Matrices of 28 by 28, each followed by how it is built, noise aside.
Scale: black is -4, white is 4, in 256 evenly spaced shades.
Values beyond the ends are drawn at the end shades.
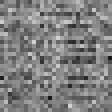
blocks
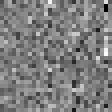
uneven columns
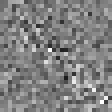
banded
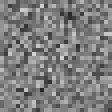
noise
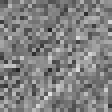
Hankel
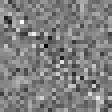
banded
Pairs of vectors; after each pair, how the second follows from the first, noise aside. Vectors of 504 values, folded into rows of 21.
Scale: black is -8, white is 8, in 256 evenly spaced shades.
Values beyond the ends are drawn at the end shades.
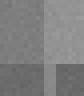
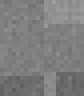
partly zeroed.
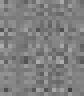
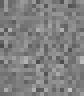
negated.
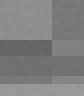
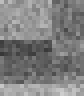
scaled up.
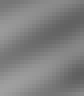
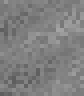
negated, partly zeroed.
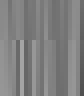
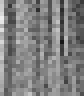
reversed, negated, scaled up.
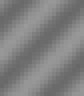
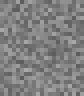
shuffled.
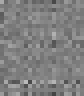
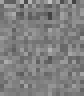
wrapped around.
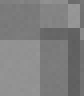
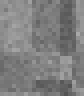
wrapped around.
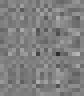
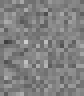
reversed, negated.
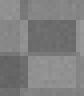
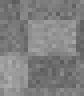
negated.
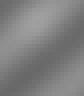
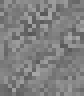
sign-scrambled.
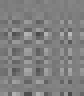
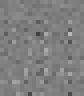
partly zeroed.
